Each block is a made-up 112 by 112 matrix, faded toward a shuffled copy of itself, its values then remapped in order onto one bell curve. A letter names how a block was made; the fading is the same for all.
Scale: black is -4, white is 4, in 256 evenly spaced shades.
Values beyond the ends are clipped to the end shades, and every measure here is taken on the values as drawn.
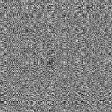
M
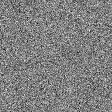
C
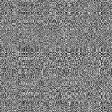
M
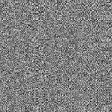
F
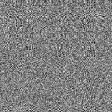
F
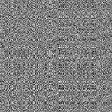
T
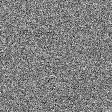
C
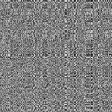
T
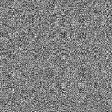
F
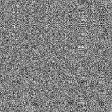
F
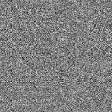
F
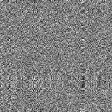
F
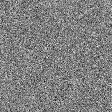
C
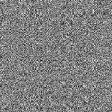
F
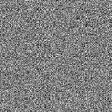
F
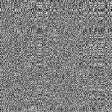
M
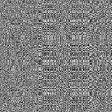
T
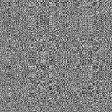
M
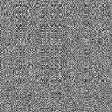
M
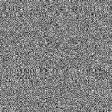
F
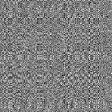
T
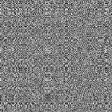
M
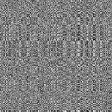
T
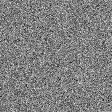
C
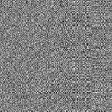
M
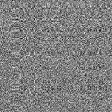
F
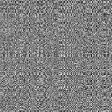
T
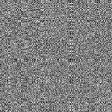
M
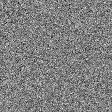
C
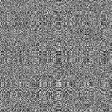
M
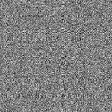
F
